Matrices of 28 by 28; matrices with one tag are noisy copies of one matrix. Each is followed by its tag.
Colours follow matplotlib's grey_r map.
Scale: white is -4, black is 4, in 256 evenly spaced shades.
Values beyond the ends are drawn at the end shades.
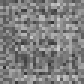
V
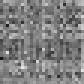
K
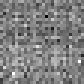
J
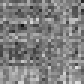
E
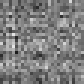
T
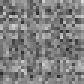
K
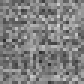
V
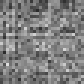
T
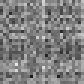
K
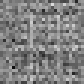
V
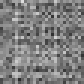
J
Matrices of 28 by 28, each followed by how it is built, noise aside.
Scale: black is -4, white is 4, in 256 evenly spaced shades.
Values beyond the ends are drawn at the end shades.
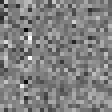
uneven columns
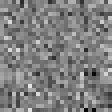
low rank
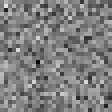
noise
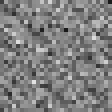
Toeplitz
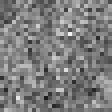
smooth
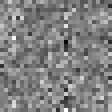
uneven columns
